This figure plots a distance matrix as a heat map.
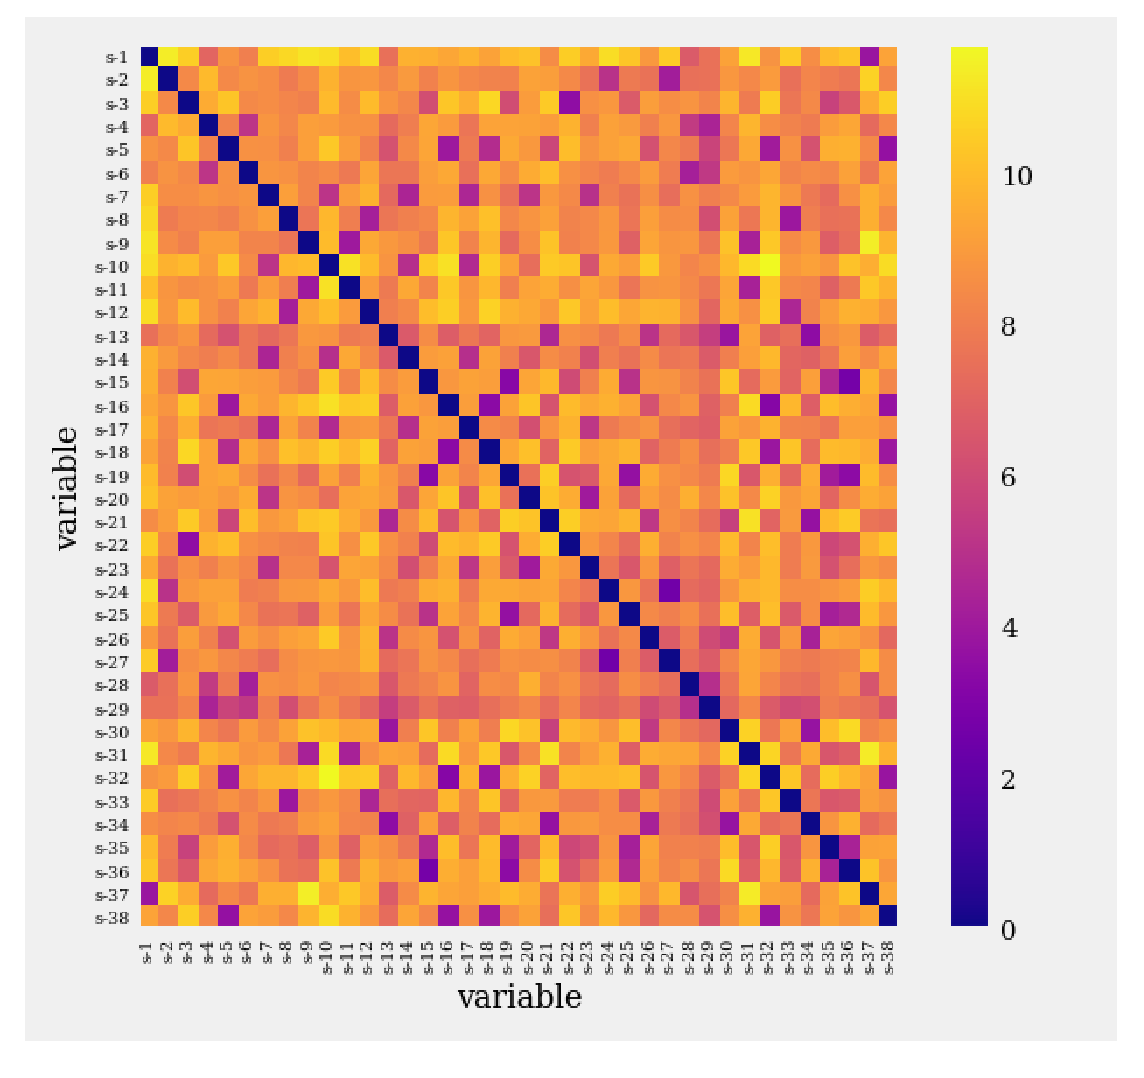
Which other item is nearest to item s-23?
s-20
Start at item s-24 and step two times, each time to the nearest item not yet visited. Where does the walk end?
s-2
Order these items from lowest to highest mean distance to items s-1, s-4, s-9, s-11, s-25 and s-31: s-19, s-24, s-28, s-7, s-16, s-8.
s-19, s-28, s-8, s-7, s-24, s-16
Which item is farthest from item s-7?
s-1
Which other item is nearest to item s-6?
s-28
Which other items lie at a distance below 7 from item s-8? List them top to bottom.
s-12, s-29, s-33
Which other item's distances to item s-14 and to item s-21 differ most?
s-10
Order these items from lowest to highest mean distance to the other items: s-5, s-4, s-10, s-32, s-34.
s-34, s-5, s-4, s-32, s-10
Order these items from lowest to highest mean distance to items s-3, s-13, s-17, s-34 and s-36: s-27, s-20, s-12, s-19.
s-19, s-27, s-20, s-12
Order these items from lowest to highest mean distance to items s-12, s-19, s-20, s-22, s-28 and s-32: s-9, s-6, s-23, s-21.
s-23, s-6, s-9, s-21
